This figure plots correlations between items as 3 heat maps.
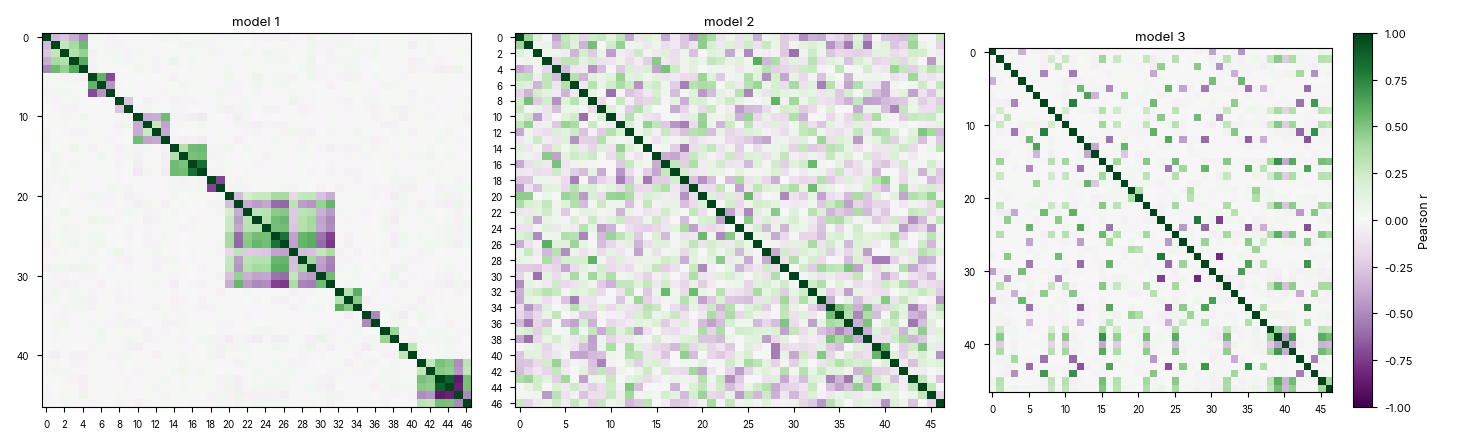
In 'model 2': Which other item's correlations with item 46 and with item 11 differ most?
1
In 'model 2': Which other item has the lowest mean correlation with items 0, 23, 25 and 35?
22
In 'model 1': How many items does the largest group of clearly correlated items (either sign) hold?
12
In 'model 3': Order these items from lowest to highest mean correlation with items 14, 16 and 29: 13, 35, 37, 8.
13, 8, 37, 35
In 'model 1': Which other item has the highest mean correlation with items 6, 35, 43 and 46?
44
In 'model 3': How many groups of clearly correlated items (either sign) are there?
7
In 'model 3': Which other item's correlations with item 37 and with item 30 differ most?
34
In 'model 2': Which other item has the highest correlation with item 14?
11
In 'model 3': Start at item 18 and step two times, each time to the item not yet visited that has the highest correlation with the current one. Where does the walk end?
6
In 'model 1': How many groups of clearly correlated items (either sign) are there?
12
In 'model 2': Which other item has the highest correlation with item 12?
44
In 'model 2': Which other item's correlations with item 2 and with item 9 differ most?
30
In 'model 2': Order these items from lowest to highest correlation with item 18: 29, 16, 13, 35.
16, 35, 29, 13
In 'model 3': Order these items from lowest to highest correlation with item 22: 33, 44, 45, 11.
45, 33, 44, 11
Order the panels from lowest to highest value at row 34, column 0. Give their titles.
model 3, model 2, model 1
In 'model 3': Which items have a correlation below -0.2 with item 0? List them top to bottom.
4, 30, 34
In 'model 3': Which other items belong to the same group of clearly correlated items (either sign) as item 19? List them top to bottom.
20, 27, 36
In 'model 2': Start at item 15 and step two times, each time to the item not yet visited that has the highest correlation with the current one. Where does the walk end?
26
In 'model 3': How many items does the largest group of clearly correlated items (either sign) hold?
14
